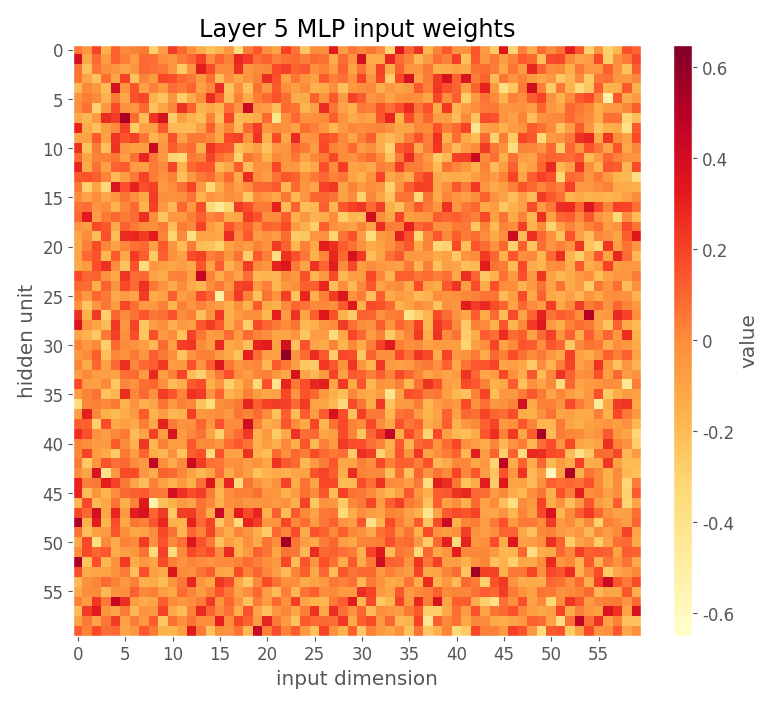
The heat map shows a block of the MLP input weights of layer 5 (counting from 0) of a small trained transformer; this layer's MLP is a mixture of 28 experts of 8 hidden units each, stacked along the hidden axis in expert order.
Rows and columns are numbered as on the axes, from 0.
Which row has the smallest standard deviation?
55
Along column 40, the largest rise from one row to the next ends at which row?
51
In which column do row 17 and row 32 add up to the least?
57
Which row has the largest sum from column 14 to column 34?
1
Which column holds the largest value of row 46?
7
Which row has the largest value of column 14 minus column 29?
44
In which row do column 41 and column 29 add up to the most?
26
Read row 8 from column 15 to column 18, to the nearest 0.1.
-0.1 0 -0.2 0.1
